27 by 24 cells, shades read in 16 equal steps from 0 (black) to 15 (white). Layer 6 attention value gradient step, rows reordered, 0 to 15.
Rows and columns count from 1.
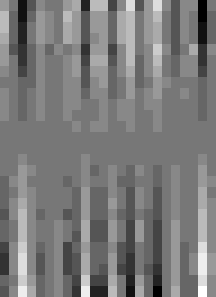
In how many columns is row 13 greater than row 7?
7
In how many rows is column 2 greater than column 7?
3
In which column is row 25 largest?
23
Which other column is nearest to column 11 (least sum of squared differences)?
12
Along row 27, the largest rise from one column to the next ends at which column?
10
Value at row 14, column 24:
7
